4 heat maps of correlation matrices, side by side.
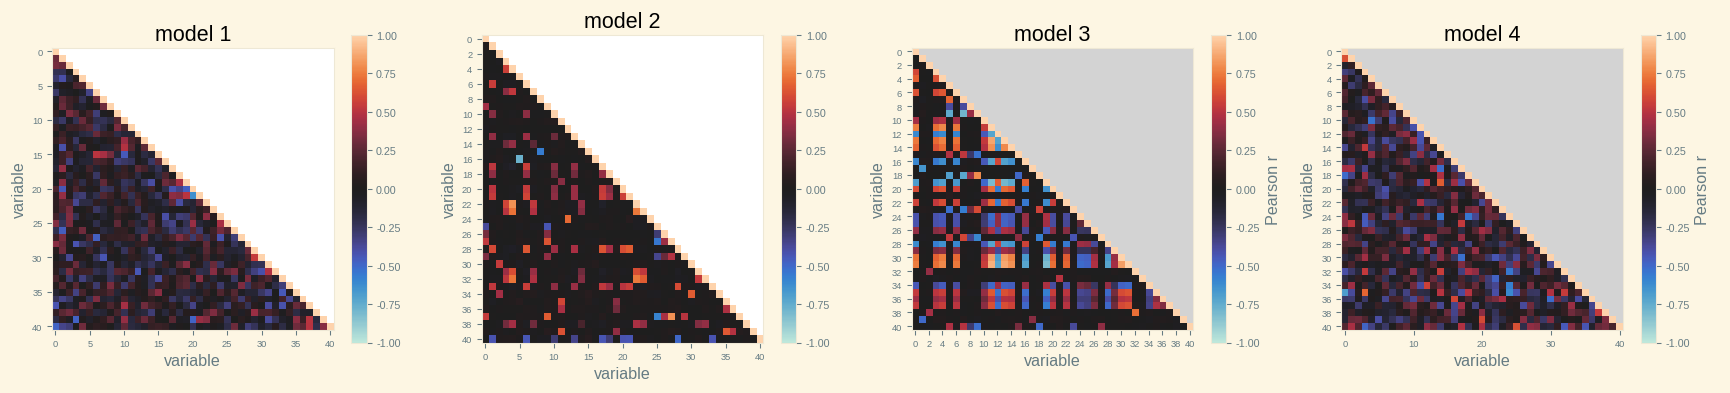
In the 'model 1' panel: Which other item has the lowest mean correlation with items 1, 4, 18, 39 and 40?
20
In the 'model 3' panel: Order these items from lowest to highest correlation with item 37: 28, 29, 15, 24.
28, 24, 15, 29
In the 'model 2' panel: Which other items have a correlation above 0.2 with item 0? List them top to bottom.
9, 26, 27, 29, 37
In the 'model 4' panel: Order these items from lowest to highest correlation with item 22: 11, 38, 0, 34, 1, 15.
34, 38, 1, 15, 0, 11
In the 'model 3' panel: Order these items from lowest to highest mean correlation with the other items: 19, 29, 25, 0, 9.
19, 25, 9, 29, 0
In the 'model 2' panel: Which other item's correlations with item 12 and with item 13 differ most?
24
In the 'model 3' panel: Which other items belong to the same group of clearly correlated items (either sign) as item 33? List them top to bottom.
21
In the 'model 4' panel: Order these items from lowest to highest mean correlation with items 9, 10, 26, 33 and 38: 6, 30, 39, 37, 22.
22, 6, 30, 39, 37
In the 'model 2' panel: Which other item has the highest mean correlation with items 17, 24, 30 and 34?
2
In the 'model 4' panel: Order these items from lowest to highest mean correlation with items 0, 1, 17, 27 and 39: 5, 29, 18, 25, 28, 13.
18, 5, 29, 28, 13, 25
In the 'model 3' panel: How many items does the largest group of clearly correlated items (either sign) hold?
24
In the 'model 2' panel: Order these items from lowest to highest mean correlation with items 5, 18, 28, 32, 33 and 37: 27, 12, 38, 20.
12, 38, 27, 20
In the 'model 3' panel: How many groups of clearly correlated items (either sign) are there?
5
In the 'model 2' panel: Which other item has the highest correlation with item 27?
37
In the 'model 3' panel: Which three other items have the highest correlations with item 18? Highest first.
9, 23, 8
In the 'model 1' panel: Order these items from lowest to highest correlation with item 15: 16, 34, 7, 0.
0, 34, 16, 7
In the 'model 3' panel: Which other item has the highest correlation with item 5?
7
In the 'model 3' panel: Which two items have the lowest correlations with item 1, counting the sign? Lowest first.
17, 39
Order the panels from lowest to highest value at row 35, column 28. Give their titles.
model 3, model 4, model 1, model 2
